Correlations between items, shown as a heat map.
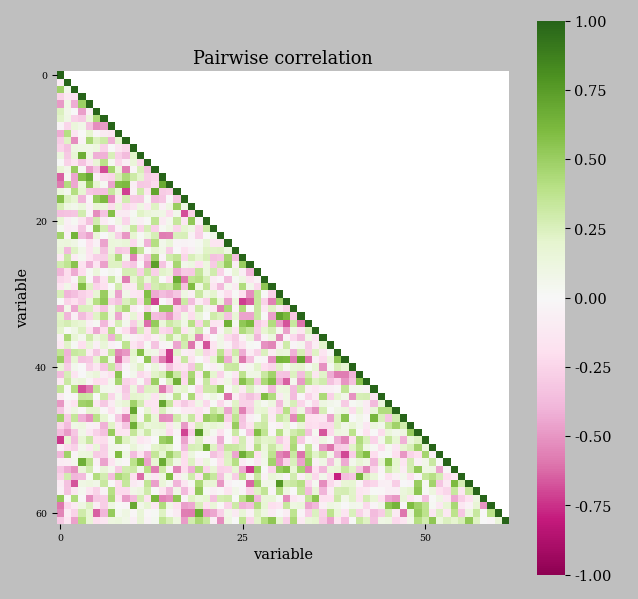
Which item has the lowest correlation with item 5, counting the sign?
60
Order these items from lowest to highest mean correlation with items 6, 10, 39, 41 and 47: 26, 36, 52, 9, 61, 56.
52, 26, 9, 61, 36, 56
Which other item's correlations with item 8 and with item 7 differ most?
15
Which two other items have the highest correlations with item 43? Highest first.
47, 22
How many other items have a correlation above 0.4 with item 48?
5
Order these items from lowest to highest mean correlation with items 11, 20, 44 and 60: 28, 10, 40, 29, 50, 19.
40, 50, 10, 19, 29, 28
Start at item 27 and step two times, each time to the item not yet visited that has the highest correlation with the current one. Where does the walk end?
19
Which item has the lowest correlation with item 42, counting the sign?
31
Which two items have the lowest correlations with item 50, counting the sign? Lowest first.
0, 39
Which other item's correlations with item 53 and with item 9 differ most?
11
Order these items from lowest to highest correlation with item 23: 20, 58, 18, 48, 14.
48, 18, 14, 20, 58
